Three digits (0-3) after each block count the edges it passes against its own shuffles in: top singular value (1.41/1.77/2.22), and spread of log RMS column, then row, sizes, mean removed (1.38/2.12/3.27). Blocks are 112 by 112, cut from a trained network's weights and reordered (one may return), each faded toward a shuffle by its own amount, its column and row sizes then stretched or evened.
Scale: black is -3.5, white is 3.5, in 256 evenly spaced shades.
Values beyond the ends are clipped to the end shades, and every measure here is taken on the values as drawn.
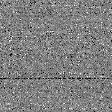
1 1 2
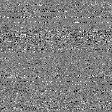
0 0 3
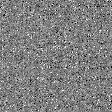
0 0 1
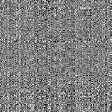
2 1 2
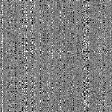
2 3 2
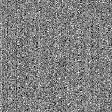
1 1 0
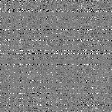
1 2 3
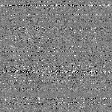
1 1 3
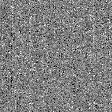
0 1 0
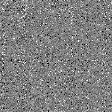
0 2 1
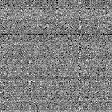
2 1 1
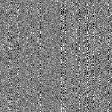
3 3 0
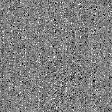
0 2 1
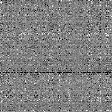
2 2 2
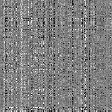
3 3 2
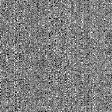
1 2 0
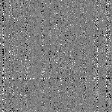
1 3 1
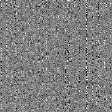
2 3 1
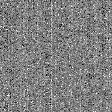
1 1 0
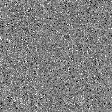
0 1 1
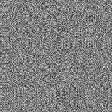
3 0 0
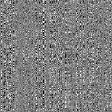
3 3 1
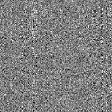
2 2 1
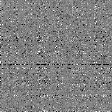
1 2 2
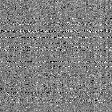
1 0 3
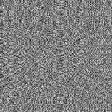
3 1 0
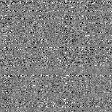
1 1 3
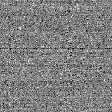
1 1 0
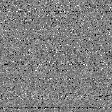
0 0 2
